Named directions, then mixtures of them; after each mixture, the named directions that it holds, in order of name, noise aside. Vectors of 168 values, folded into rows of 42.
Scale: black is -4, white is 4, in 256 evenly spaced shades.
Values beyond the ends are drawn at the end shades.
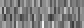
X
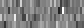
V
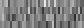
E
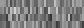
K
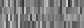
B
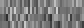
K.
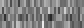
K, X.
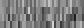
B, E.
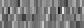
K, V, X.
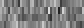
K, V, X.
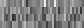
E, K.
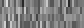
B.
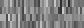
B, V.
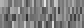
E, K, X.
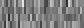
B.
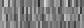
B, E.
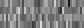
B, V.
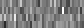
V, X.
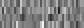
V, X.
